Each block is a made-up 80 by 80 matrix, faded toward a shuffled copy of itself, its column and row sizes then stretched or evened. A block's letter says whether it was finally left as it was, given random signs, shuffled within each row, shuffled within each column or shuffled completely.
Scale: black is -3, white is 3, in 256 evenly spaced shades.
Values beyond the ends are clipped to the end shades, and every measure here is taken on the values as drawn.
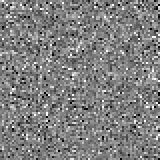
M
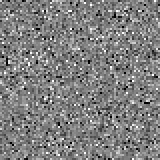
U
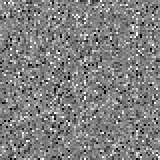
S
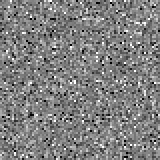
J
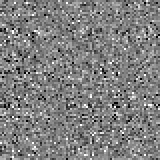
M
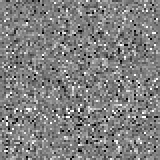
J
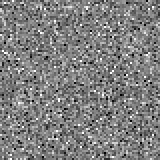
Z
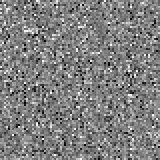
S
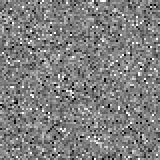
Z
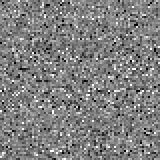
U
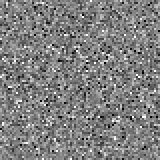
U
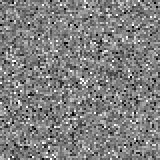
Z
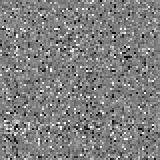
J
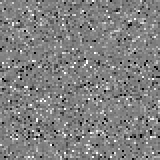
U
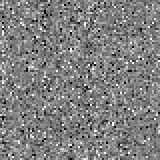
S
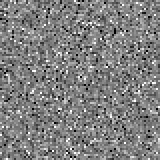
Z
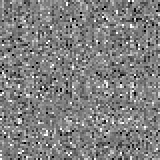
M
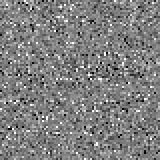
U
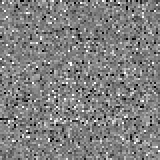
U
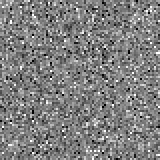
S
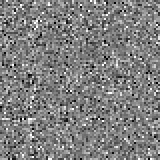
J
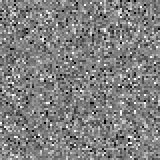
J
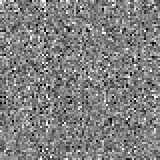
M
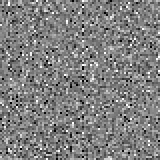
S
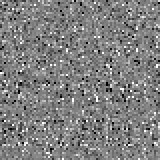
M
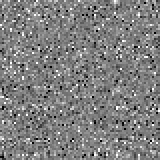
M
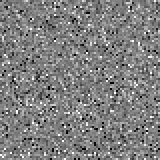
Z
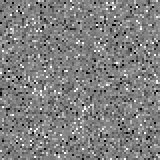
Z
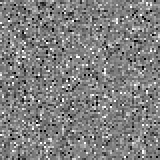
S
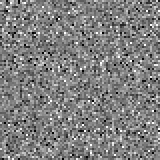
U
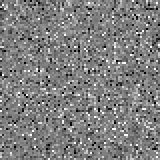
J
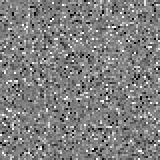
Z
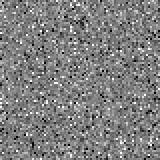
S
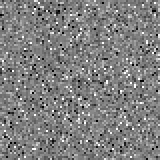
Z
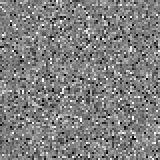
J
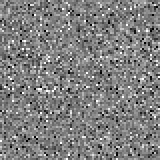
J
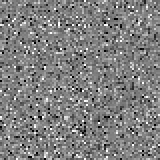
M
